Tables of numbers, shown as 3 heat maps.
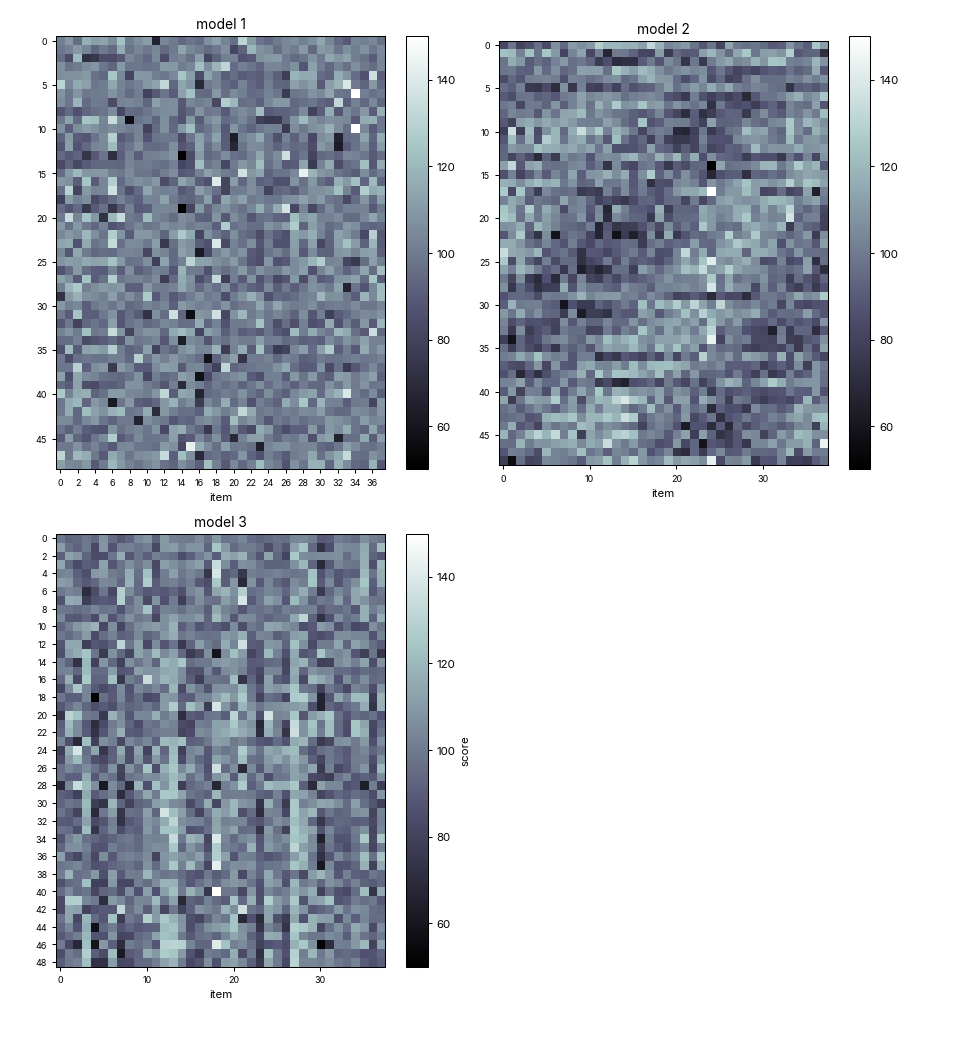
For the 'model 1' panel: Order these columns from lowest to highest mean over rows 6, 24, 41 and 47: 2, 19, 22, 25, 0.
22, 25, 19, 0, 2
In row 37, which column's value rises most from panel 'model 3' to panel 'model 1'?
30
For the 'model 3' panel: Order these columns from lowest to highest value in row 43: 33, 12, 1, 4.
4, 33, 1, 12
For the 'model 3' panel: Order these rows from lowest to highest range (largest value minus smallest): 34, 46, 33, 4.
33, 4, 34, 46
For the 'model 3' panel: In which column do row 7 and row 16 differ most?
21
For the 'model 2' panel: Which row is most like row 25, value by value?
17
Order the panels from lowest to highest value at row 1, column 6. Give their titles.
model 3, model 1, model 2
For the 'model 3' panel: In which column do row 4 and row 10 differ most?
18
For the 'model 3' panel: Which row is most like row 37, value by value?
34
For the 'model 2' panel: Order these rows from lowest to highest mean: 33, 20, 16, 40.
33, 40, 20, 16
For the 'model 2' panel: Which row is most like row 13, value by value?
35
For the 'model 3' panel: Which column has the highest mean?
27
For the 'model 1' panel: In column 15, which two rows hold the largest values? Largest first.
46, 25
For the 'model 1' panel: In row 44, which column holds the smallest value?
17
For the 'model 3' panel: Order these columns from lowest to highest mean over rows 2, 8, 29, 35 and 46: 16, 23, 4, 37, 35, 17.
4, 23, 17, 16, 37, 35
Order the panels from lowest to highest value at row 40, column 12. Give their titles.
model 2, model 3, model 1
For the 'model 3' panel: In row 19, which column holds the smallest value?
30
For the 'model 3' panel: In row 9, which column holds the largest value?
28
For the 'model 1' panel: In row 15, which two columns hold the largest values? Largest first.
28, 21
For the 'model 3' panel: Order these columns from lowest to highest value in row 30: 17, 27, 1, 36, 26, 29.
26, 36, 1, 29, 17, 27
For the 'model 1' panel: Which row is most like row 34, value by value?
39
